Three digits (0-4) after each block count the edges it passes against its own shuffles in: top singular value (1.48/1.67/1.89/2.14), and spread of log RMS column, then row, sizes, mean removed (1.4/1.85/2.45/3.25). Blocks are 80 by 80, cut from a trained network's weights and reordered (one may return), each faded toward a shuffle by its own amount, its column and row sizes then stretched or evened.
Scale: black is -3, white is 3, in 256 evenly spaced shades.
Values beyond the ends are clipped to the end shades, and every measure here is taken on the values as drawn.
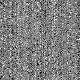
1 2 0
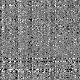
3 1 3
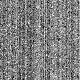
4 0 0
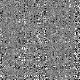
0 4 3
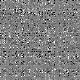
0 3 3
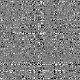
2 3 4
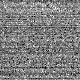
3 0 0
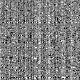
4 0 3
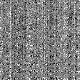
3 2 2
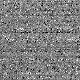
0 0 2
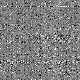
0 0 3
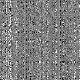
3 4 2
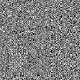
2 3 1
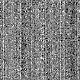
4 2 2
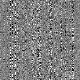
1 4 0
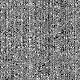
3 0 1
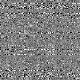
2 2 4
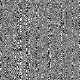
1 4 0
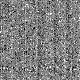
1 0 1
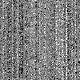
4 3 0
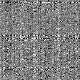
2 1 3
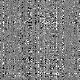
1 4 2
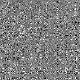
0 3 3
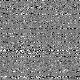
0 0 4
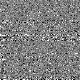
0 0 4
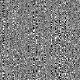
2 4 1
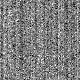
3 0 0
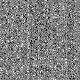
0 1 1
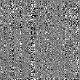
2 4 3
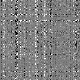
3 4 3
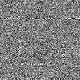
1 0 2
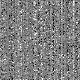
2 3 0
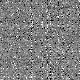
0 2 0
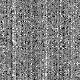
3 2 2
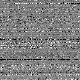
3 0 4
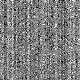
4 0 2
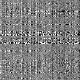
4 1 4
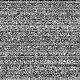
4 0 2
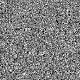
0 0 1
